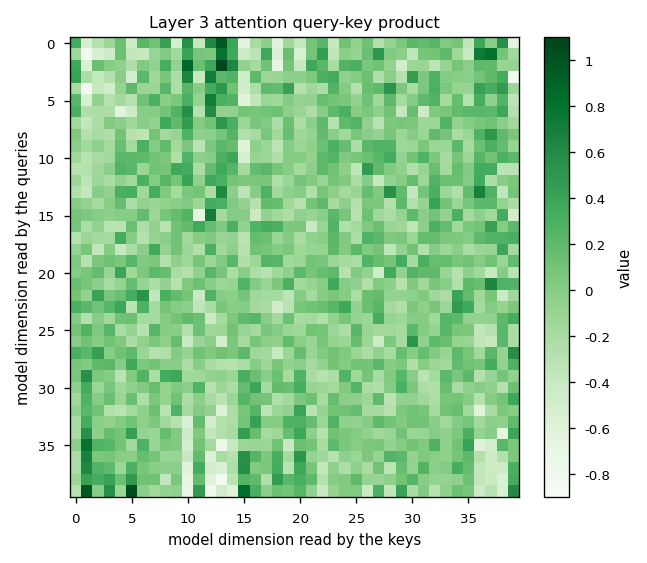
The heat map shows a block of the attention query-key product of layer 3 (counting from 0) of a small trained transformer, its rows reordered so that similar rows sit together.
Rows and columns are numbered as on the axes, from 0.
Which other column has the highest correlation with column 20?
1
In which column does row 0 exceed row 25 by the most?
13
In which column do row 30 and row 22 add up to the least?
38
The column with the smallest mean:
18
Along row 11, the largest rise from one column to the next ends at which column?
26
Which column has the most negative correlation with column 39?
12
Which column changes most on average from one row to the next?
39
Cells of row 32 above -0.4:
38
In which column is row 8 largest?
37
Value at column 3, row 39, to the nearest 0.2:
0.6
